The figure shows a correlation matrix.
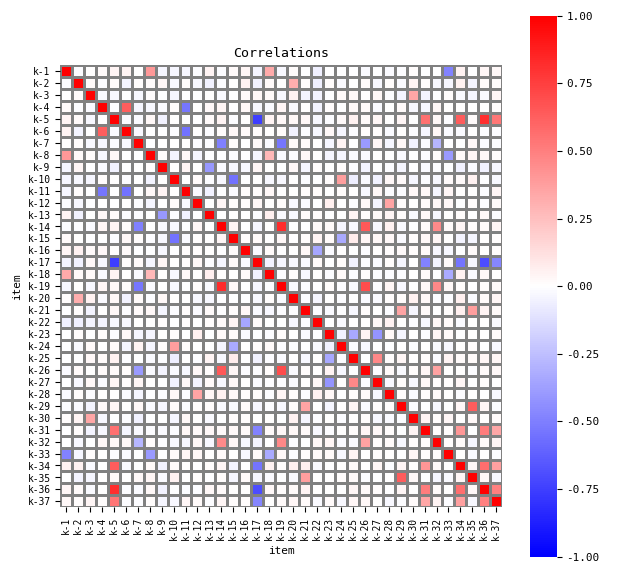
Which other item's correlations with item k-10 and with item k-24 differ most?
k-15
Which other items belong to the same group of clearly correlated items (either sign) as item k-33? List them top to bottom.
k-1, k-8, k-18
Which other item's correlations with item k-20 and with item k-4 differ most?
k-6
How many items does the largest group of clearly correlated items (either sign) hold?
6
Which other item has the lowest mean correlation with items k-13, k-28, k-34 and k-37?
k-17
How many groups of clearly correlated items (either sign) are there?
12
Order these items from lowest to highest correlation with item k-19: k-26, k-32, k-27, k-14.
k-27, k-32, k-26, k-14
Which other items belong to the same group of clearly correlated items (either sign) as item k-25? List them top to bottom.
k-23, k-27
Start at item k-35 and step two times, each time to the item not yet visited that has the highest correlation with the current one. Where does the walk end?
k-21
